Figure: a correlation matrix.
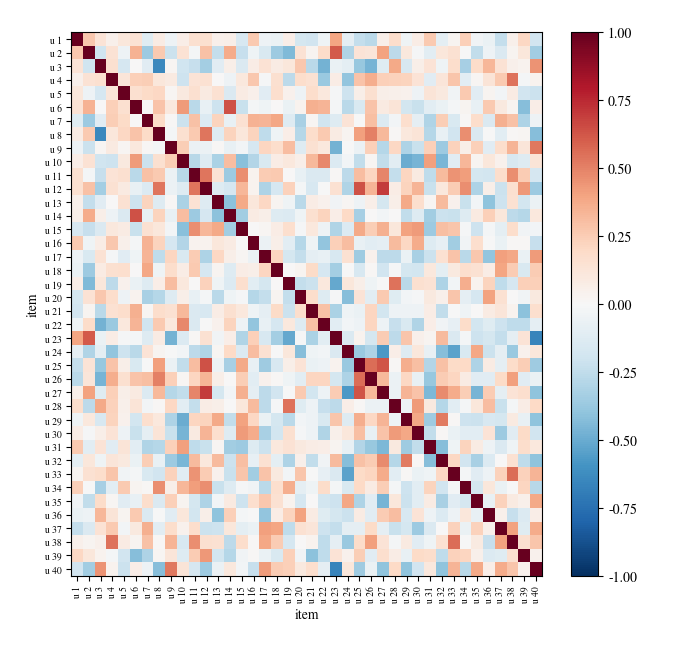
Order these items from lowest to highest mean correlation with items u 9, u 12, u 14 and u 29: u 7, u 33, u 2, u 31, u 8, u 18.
u 31, u 18, u 7, u 33, u 2, u 8
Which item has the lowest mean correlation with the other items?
u 24
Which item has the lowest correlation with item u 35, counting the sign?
u 27
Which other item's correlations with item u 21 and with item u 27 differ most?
u 12
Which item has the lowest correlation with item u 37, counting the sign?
u 30
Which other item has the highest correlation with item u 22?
u 10
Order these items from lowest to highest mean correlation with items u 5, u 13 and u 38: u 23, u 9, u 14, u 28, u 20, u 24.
u 14, u 24, u 20, u 23, u 28, u 9
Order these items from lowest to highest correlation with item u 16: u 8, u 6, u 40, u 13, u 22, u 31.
u 22, u 40, u 31, u 6, u 13, u 8
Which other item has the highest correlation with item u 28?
u 19
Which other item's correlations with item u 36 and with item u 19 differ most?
u 20
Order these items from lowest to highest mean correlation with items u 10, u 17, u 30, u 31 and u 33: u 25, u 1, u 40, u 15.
u 25, u 15, u 1, u 40
